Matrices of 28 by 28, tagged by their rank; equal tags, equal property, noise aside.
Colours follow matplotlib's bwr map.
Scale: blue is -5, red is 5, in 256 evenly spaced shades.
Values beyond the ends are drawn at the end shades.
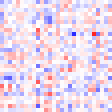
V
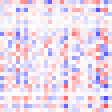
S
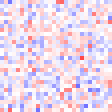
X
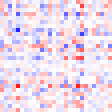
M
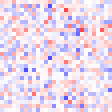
X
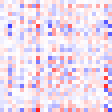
S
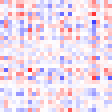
S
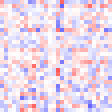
M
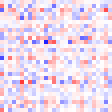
M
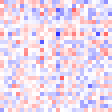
V
